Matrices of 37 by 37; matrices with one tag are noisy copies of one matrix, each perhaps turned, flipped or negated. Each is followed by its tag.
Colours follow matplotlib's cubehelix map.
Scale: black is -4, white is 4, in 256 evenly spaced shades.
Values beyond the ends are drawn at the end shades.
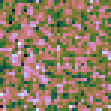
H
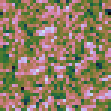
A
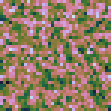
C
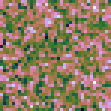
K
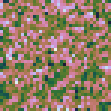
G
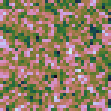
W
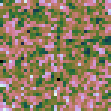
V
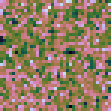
V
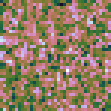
V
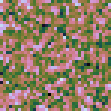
C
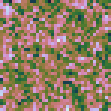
W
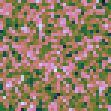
K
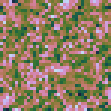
W
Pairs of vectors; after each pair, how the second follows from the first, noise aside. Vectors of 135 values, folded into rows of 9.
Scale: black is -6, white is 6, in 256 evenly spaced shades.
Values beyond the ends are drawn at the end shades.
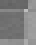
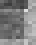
scaled up.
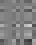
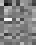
reversed, scaled up.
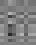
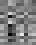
scaled up.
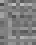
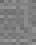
reversed, shrunk.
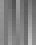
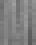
negated, shrunk.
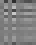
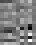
wrapped around, scaled up.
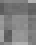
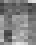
scaled up.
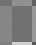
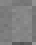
negated, shrunk.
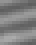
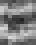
wrapped around, negated, scaled up.
